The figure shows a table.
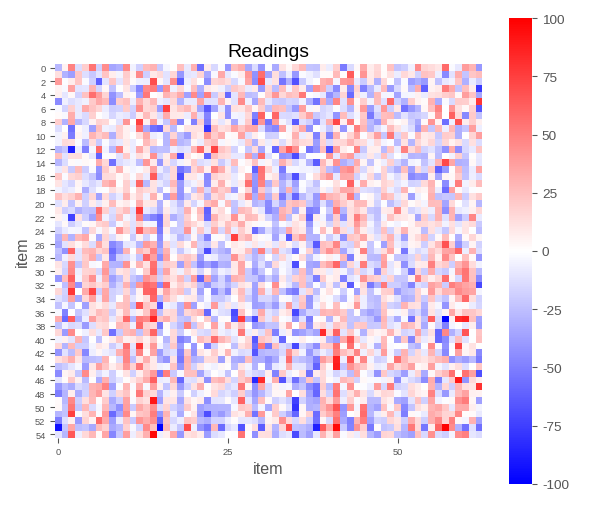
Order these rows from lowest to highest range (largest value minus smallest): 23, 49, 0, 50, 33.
23, 0, 33, 50, 49
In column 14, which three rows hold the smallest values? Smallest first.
9, 22, 12
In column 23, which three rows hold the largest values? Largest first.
12, 40, 15
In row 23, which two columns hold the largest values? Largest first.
44, 27
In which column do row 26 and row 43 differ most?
43
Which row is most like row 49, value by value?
54
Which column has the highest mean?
14
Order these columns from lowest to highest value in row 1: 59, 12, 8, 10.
8, 10, 59, 12
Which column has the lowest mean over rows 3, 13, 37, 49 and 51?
35
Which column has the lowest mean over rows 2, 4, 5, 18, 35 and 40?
29
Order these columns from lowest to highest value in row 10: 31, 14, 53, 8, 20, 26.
8, 31, 14, 26, 20, 53
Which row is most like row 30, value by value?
34
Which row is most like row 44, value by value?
48
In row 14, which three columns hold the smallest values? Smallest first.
38, 8, 15
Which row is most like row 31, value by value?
0
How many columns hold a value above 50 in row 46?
3
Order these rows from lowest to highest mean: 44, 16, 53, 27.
53, 16, 27, 44
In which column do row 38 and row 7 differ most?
30
